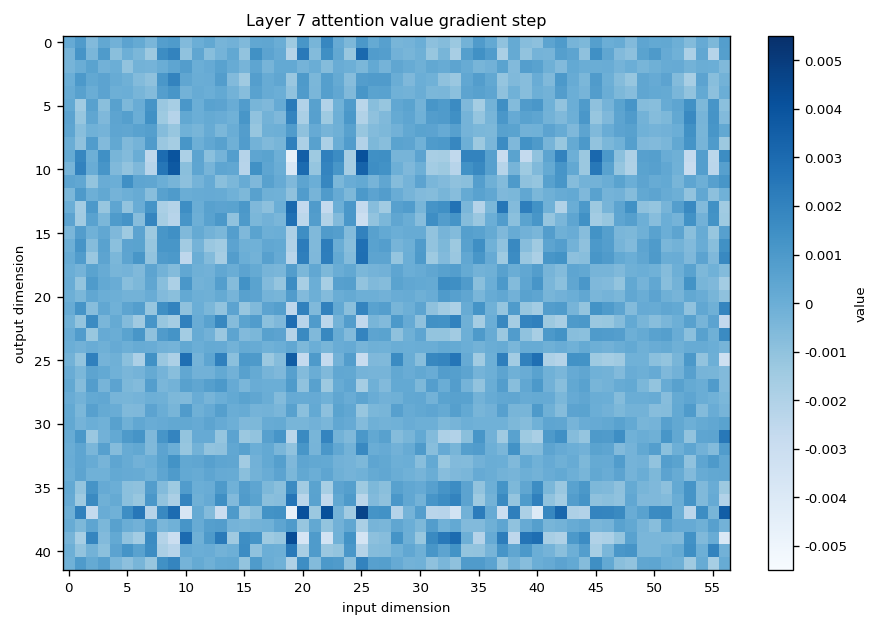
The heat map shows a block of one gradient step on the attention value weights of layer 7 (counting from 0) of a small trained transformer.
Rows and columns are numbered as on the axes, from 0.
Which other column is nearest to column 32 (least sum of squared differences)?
44
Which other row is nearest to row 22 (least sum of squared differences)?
36
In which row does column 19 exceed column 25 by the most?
39
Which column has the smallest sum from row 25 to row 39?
25
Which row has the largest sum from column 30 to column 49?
13
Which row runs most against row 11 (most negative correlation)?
2
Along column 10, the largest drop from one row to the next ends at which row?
37
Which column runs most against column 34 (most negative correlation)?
55
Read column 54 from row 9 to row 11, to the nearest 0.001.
0.001 0.001 0
